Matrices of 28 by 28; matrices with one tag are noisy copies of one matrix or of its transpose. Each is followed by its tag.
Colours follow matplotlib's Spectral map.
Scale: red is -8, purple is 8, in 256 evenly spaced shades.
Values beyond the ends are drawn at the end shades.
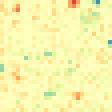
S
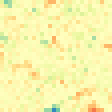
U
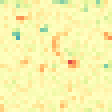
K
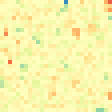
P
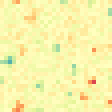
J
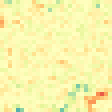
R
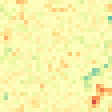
R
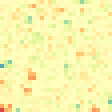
P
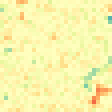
R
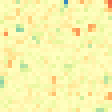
P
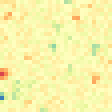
S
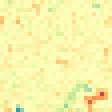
R
